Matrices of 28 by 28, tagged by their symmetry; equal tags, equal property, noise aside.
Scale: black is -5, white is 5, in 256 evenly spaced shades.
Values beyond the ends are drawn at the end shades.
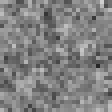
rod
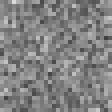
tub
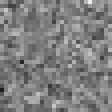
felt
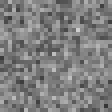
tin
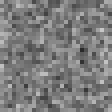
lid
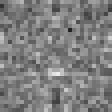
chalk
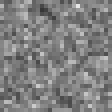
tub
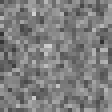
lid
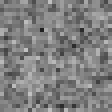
rod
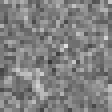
rod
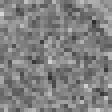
rod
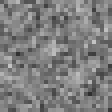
tin
